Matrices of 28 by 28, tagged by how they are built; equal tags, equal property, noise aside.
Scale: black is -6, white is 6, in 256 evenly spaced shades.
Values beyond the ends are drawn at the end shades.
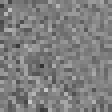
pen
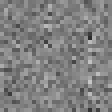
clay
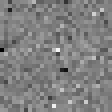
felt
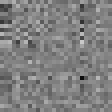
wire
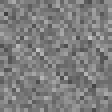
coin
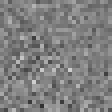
pen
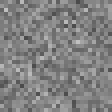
coin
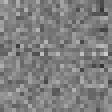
wire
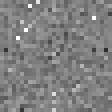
felt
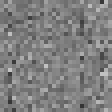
clay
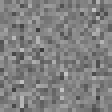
clay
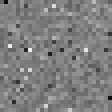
felt
